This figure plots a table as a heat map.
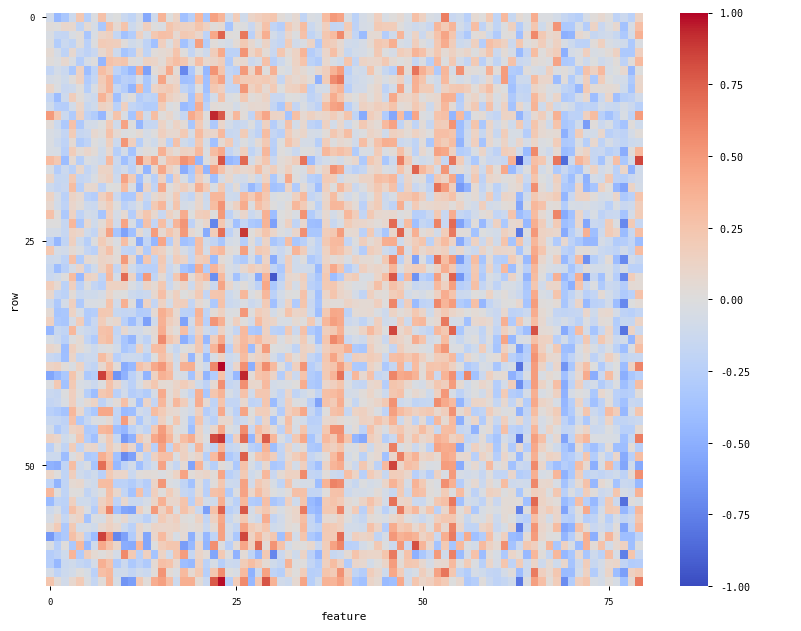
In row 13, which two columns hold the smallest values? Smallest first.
69, 55
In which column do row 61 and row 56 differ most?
23
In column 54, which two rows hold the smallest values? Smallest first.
11, 59
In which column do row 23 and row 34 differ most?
22
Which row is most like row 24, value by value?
55
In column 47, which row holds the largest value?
24
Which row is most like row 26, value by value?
21
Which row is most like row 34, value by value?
0
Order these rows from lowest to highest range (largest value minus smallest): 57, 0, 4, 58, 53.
53, 4, 0, 57, 58
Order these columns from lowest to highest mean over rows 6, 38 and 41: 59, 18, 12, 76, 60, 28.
18, 60, 76, 12, 59, 28
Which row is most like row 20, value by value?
4
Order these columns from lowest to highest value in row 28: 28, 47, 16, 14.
14, 16, 47, 28
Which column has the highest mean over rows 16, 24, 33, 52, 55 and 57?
26
